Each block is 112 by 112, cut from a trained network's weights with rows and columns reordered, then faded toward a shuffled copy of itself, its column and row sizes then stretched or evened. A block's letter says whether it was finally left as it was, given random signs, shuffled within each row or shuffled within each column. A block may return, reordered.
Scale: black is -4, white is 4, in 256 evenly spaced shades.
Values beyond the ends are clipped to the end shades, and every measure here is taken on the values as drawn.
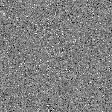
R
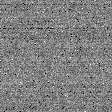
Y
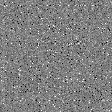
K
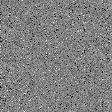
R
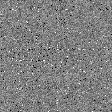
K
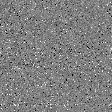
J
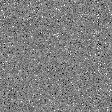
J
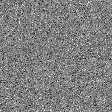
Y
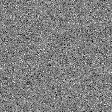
K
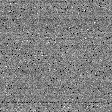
Y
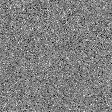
Y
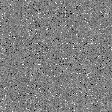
K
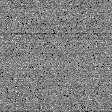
K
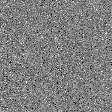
R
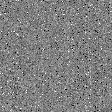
R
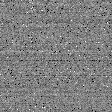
Y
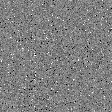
R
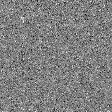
J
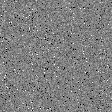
R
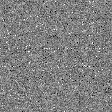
K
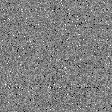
K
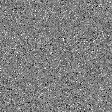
J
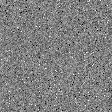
R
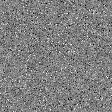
Y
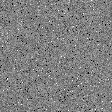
R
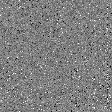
K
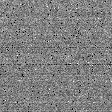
K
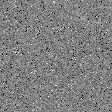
R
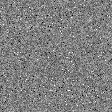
Y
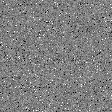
Y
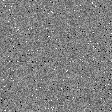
J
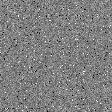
J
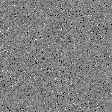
R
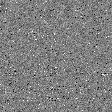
J
